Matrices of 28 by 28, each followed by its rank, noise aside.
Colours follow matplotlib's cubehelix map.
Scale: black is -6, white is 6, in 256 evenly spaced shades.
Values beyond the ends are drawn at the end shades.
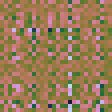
two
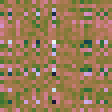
two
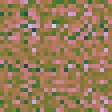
four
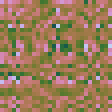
three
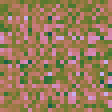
five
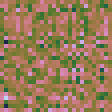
five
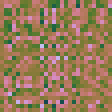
four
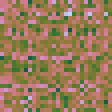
five
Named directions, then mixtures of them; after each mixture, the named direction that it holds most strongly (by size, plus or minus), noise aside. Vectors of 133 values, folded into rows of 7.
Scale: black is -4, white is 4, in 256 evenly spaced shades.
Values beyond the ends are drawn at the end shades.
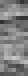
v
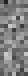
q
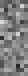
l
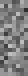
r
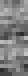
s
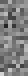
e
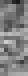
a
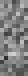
r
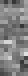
s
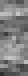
v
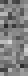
e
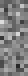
l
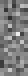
l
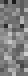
q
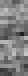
s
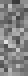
r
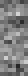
v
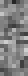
s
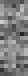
s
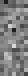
q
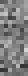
e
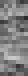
v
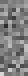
e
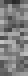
a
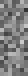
r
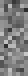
r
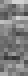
v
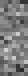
l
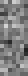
e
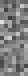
l
